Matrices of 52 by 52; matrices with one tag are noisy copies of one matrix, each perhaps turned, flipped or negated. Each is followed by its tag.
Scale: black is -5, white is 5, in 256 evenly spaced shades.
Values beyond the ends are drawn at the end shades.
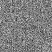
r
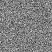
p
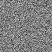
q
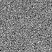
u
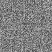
r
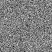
p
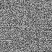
r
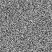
p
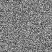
r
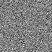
q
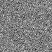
q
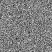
p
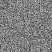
r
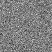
q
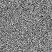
p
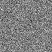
p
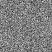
p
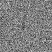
r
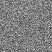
u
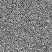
q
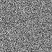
u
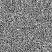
r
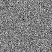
r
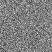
q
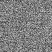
r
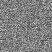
r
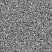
p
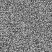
r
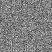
r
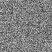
r
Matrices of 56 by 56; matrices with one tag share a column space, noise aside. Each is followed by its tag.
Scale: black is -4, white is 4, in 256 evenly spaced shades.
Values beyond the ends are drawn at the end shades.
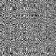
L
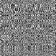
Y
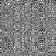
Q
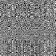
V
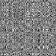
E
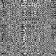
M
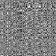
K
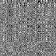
M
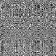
V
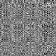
M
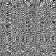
M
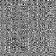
Q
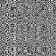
L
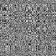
Y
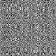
L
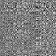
K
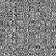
E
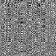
M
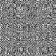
L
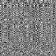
M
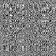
Y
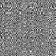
K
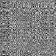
K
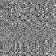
V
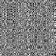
E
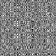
E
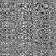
K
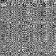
M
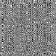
M
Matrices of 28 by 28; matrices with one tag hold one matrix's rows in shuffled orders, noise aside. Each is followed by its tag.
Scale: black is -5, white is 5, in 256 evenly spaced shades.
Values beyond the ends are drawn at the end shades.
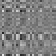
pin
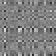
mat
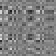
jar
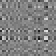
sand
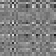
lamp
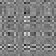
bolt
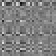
pin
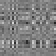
lamp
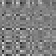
pin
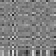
lamp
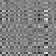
sand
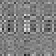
bolt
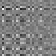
pin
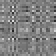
lamp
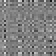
mat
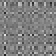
mat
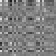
jar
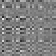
pin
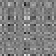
bolt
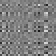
sand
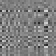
sand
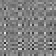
mat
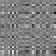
lamp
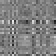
lamp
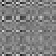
pin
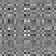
bolt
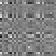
jar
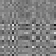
lamp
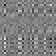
mat
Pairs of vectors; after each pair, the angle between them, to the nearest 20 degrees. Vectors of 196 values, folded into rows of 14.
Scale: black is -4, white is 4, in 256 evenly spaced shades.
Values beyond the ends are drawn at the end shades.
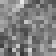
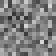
80 degrees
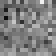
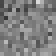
60 degrees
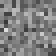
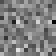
100 degrees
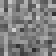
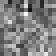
80 degrees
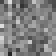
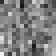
40 degrees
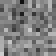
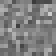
100 degrees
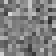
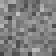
100 degrees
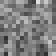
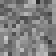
160 degrees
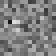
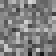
120 degrees
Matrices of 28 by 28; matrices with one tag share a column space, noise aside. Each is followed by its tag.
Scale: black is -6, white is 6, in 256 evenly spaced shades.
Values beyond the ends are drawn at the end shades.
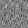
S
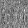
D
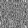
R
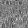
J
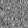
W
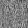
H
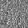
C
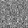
C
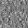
J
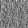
H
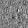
D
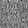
H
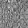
H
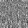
R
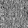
W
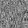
J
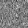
S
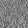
R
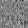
R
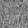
R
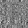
R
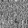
R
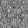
D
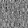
H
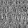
D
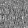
D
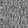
D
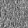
W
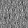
D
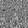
C
